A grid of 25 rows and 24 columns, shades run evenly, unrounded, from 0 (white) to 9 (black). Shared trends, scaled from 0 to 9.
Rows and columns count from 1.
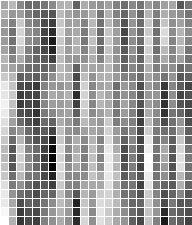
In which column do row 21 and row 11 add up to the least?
1
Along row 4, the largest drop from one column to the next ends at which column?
8
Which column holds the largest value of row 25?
21
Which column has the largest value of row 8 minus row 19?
23
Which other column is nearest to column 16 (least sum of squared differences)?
6
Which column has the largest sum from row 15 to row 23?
7
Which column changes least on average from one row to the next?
17
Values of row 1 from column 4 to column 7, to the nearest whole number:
5 5 5 4
